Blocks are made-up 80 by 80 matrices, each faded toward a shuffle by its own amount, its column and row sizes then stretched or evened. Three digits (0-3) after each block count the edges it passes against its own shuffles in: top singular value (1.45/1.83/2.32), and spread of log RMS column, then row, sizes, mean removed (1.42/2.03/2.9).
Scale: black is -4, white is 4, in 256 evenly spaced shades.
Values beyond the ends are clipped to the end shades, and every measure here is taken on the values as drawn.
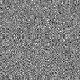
3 0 0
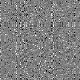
3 2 0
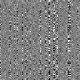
3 3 1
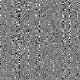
2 3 1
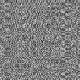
3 0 1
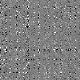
2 3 2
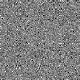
2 1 1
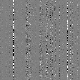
2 3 0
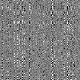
3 3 1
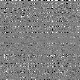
2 1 3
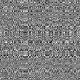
3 0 3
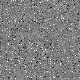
0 1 1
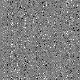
1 2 0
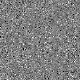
1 2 1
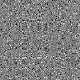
2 1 1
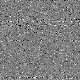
1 0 2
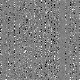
1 3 0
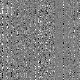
1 3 0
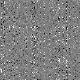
0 3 1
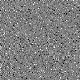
2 0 0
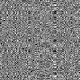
3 2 1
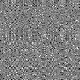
3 0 1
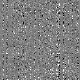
0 3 1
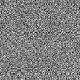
3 0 1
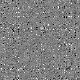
0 2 2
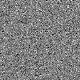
1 1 0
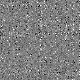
0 2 1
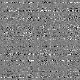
1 2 3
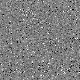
0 1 1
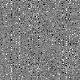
2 2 0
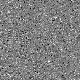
1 0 0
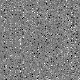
1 2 0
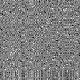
3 0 0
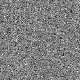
1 0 0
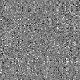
2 1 1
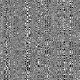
3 3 0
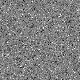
1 0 0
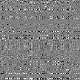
3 1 3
